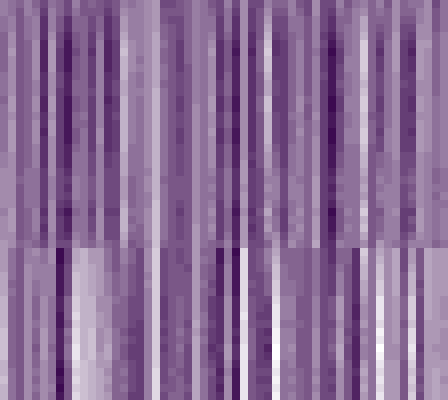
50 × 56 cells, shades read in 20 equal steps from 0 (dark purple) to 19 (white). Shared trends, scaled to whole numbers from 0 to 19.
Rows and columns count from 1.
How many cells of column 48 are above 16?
10
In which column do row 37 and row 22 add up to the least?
30
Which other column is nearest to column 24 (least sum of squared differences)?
3
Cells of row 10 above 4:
43
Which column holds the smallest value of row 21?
42
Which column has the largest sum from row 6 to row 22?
46
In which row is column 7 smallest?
44
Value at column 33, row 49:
5
